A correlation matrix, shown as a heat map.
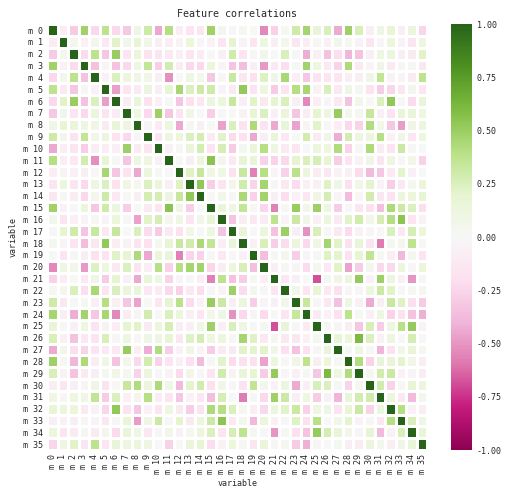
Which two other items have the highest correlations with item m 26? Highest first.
m 29, m 18
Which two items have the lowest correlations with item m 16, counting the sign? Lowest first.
m 8, m 17
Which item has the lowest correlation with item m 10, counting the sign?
m 0
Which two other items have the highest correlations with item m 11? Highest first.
m 15, m 0
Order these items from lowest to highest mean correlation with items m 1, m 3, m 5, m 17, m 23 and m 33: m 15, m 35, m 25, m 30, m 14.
m 30, m 35, m 14, m 25, m 15
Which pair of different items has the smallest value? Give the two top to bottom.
m 21, m 25
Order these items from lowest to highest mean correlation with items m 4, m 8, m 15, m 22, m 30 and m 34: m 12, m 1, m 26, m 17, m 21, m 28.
m 21, m 12, m 28, m 1, m 26, m 17
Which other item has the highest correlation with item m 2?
m 6
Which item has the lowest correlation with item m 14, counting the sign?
m 28
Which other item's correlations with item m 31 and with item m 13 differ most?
m 18
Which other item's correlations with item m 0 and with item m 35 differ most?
m 24
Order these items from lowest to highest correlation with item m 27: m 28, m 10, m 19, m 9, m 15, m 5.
m 9, m 15, m 5, m 28, m 19, m 10
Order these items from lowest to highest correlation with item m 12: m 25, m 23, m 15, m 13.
m 25, m 15, m 13, m 23
